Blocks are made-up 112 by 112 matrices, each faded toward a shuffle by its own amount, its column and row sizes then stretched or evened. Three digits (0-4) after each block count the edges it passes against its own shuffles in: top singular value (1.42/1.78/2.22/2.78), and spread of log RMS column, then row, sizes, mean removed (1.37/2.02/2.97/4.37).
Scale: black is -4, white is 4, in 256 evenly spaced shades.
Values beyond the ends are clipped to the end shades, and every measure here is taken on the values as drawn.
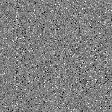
2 1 0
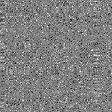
3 0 1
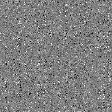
1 2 1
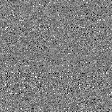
2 1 2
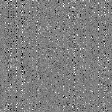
2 3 1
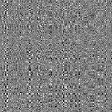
4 3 2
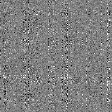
1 3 2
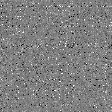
0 1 2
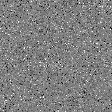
1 0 1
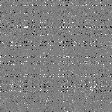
3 2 3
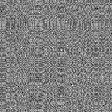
4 1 0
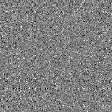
3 1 1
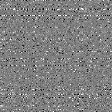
3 1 3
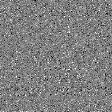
1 1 2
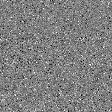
1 0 1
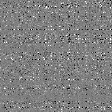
2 2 3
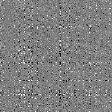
3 3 2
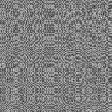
4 2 0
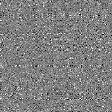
3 1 2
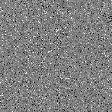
2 1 0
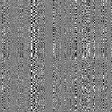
4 4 1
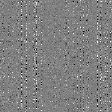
2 3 1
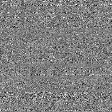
0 0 3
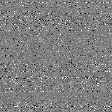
0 1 3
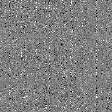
0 3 1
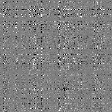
3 3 3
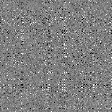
3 2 2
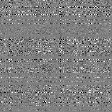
1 2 4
